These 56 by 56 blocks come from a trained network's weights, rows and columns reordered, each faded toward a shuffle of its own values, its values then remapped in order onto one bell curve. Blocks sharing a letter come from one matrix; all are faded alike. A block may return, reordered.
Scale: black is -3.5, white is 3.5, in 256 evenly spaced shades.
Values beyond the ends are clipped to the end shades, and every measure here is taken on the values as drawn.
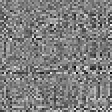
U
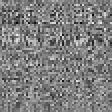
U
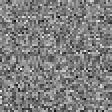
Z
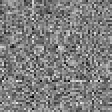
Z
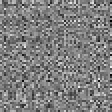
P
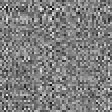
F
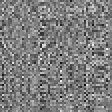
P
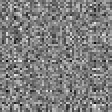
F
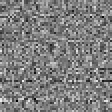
U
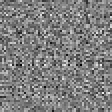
Z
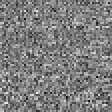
Z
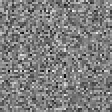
Z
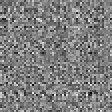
U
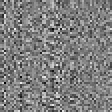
F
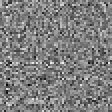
Z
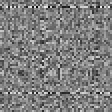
P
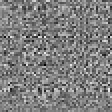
U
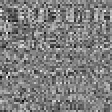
U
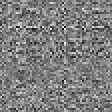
U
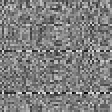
F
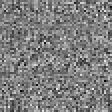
Z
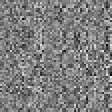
F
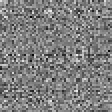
U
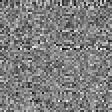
Z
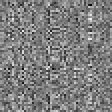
F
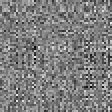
P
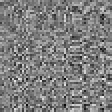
F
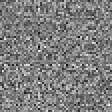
Z
